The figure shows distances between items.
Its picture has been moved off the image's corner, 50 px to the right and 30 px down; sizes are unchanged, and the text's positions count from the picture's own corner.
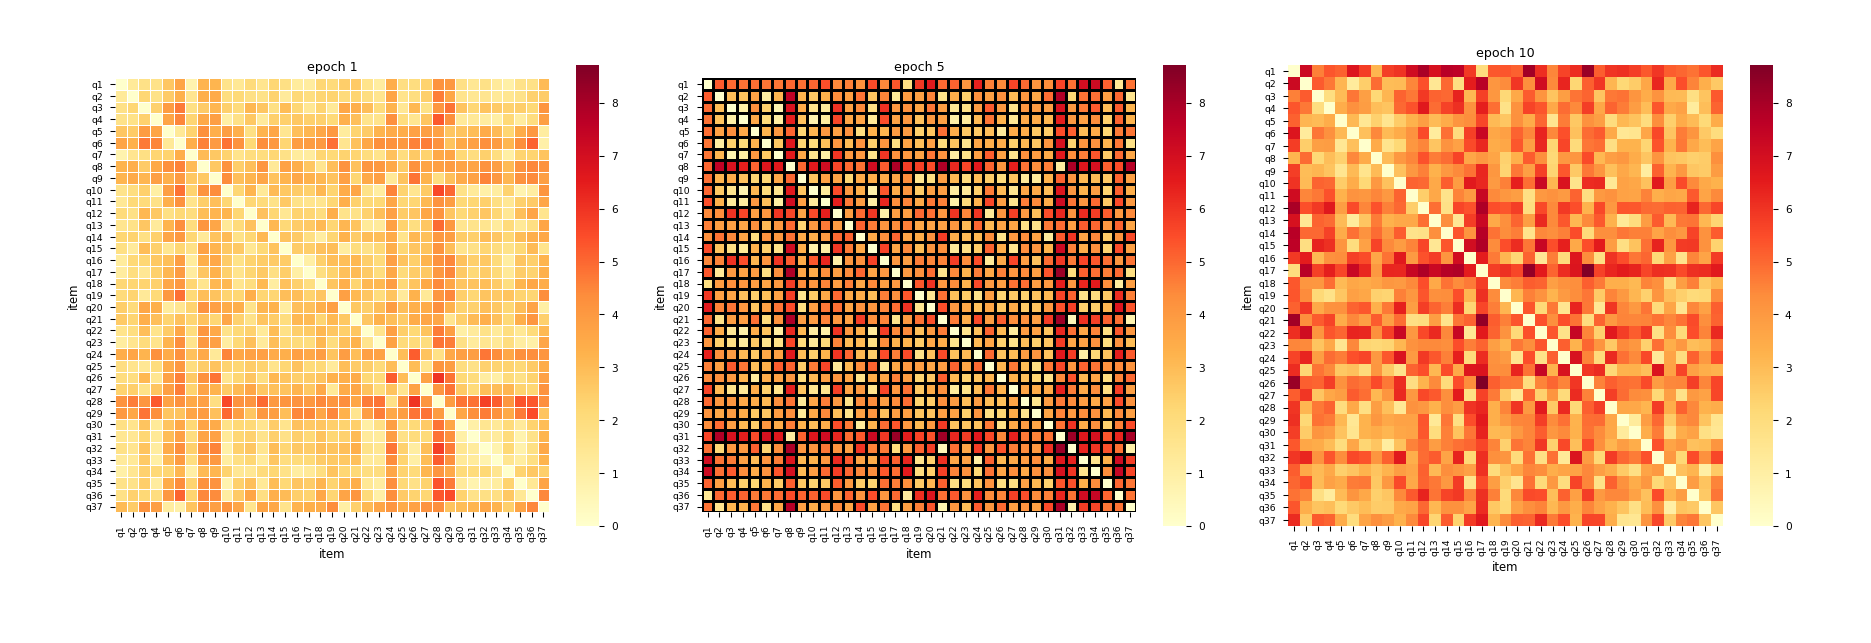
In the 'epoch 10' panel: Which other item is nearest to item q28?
q10
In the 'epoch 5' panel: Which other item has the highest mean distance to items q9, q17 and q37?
q31
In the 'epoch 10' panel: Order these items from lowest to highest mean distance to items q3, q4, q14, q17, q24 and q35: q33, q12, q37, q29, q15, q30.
q33, q30, q29, q37, q12, q15
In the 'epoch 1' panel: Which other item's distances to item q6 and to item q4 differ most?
q10
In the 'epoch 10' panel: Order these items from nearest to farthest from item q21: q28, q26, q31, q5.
q26, q5, q28, q31
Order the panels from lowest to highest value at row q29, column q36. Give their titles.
epoch 10, epoch 5, epoch 1
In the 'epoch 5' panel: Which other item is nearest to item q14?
q30
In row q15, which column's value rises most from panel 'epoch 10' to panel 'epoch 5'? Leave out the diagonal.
q13
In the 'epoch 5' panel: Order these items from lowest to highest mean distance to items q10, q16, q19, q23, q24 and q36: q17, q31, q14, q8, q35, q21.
q35, q14, q17, q21, q8, q31
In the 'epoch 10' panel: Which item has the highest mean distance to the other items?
q17
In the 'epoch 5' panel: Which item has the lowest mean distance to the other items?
q23
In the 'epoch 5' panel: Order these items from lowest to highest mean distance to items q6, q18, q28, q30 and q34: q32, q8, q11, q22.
q22, q11, q32, q8
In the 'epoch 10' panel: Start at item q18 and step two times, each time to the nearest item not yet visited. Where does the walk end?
q36
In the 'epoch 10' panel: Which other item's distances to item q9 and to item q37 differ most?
q31
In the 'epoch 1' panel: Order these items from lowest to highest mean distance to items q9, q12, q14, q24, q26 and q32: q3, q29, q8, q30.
q30, q3, q8, q29
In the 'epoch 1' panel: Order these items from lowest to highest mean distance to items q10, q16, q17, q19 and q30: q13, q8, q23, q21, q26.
q23, q13, q26, q21, q8
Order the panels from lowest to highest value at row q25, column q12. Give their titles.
epoch 5, epoch 1, epoch 10
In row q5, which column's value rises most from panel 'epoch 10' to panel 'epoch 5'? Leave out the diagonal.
q31
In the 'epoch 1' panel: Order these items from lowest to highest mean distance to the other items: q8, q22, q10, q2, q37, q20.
q2, q22, q10, q20, q37, q8
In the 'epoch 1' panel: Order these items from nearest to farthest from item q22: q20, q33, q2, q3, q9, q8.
q33, q2, q20, q3, q9, q8
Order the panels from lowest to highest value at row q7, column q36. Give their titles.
epoch 1, epoch 10, epoch 5
